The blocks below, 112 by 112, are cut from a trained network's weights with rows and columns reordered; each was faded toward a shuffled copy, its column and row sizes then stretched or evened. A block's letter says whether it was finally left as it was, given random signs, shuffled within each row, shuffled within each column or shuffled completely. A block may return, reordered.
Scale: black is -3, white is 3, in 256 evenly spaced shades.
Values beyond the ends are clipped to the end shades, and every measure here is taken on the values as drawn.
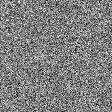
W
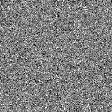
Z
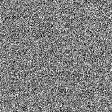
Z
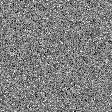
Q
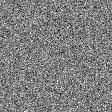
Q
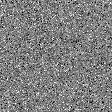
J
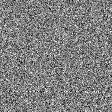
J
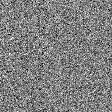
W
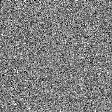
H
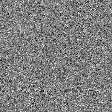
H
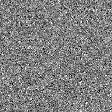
Z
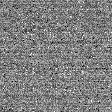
Z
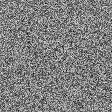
Q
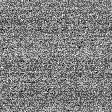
J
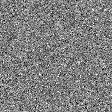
J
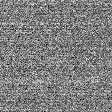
Z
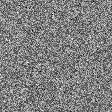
W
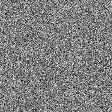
W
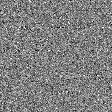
J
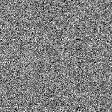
Z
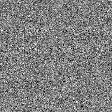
H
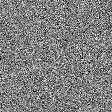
Q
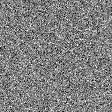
Q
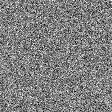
Q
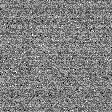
J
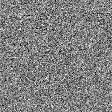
H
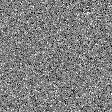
Q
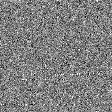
H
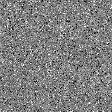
H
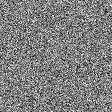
Q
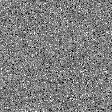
H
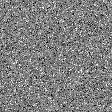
Q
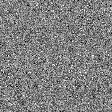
J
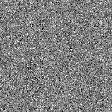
Z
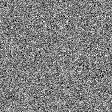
J
